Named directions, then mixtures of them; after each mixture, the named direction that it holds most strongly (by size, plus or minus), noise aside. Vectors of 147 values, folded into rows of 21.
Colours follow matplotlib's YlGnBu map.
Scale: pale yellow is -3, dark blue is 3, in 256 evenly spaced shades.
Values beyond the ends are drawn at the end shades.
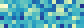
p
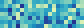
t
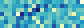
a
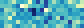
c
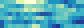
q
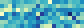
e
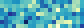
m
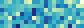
c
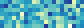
p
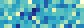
a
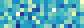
a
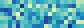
t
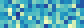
t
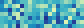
t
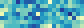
e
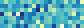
a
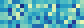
t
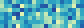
t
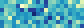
c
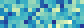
m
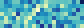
a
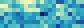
q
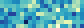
m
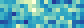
m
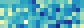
m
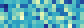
p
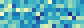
e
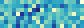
a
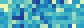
p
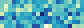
e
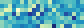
e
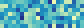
p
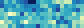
m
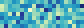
p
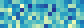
t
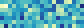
p
